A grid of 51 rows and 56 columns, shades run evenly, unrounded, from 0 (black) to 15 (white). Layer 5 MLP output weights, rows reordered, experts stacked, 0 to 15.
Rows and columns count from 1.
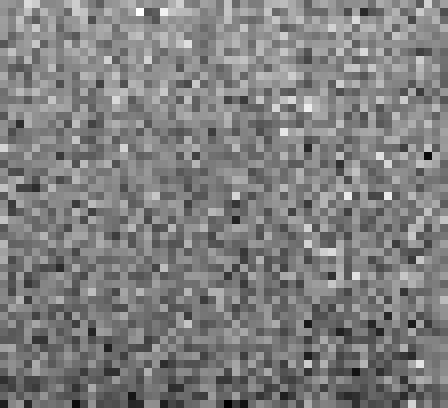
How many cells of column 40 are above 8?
25
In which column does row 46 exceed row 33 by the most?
39
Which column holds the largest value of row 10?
37
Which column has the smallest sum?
44
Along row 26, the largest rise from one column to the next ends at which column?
3
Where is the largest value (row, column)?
2, 18
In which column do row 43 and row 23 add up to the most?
30
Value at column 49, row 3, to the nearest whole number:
11
